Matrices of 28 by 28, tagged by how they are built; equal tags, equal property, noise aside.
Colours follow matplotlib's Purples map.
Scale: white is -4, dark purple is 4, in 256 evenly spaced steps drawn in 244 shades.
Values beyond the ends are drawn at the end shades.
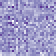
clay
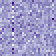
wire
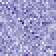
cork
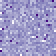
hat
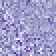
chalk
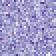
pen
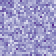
pen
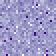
hat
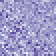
chalk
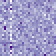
wire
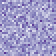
pen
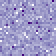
hat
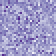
pen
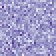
pen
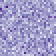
pen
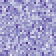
pen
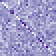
cork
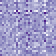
clay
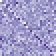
cork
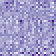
clay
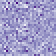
clay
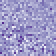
chalk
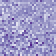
chalk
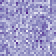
clay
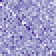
cork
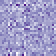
clay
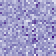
wire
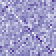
cork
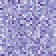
clay
